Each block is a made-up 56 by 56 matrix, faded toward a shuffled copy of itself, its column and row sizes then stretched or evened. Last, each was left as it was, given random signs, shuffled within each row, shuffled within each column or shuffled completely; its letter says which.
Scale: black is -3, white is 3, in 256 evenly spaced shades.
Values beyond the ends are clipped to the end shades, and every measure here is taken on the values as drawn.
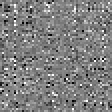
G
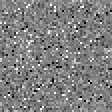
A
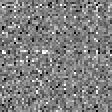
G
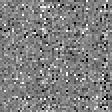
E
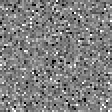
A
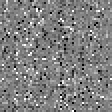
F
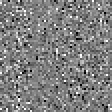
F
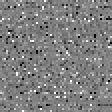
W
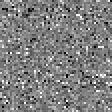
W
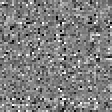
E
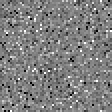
A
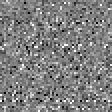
W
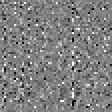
G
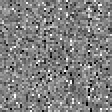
F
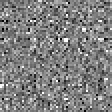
G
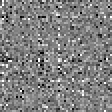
E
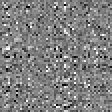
G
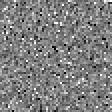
A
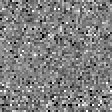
W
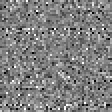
W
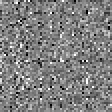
G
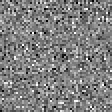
W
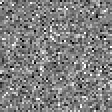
A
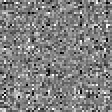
E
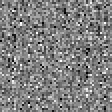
F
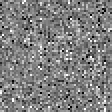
F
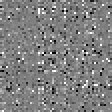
G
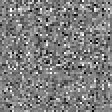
E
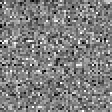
W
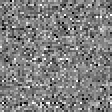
W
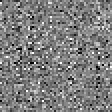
E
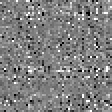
G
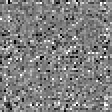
E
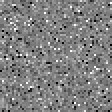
A
